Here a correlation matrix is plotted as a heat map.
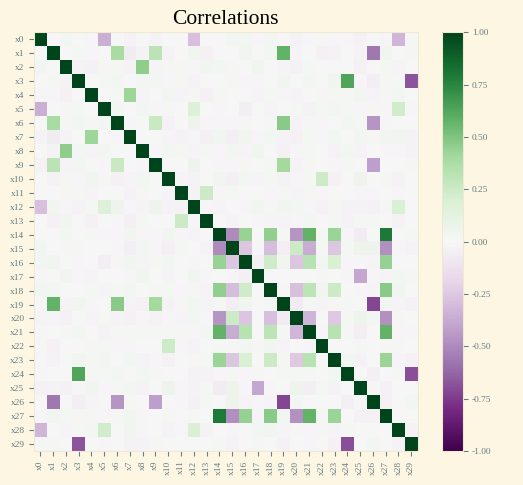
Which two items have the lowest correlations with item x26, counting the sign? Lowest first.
x19, x1
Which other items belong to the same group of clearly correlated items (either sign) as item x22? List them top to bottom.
x10
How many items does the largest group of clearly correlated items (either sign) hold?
8
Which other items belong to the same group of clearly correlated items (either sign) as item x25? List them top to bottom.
x17
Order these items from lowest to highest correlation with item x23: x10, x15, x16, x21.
x15, x10, x16, x21
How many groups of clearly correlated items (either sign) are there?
9
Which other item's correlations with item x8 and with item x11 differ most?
x2
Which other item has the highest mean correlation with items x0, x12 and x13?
x11
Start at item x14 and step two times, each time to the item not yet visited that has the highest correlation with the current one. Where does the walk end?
x21
